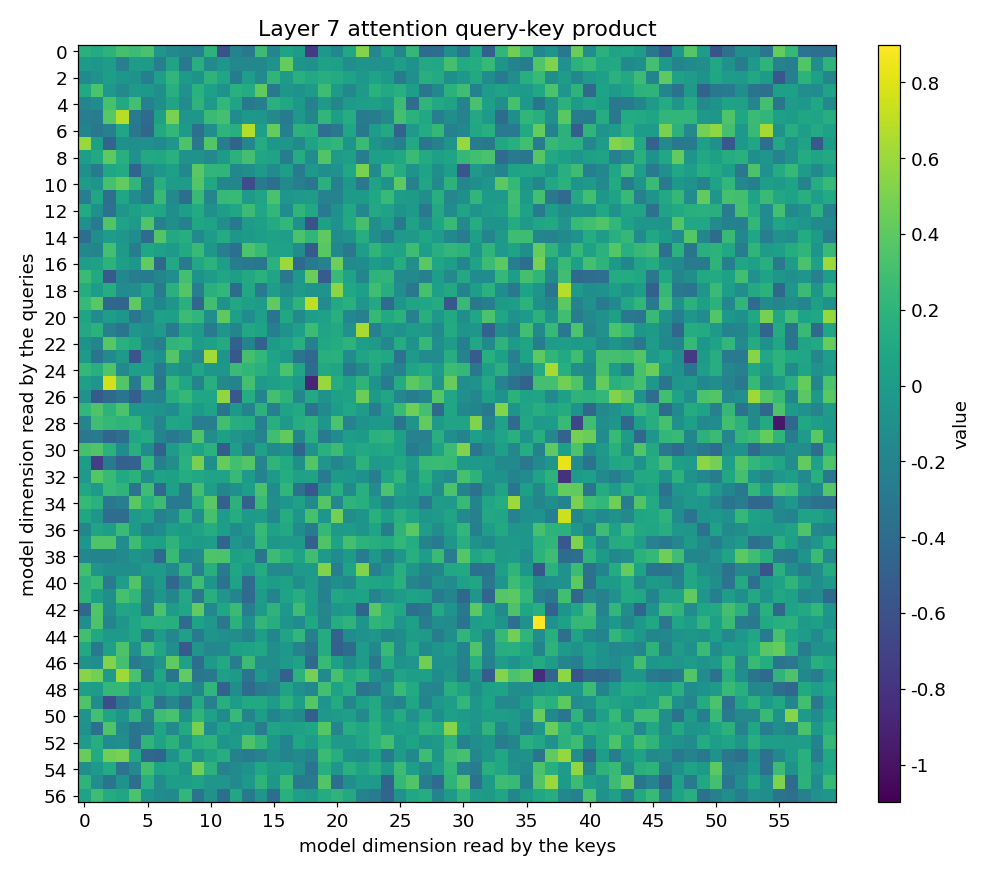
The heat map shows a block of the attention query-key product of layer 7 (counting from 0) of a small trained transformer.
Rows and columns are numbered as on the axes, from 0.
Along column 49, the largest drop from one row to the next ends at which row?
32
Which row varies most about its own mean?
47
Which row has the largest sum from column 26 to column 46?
15
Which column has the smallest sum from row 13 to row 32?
6
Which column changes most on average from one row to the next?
2
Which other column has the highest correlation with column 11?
46
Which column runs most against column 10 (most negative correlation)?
31
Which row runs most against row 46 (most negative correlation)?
40
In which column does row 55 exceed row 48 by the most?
55
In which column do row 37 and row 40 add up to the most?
39
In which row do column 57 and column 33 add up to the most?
16
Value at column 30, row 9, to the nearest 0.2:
-0.6
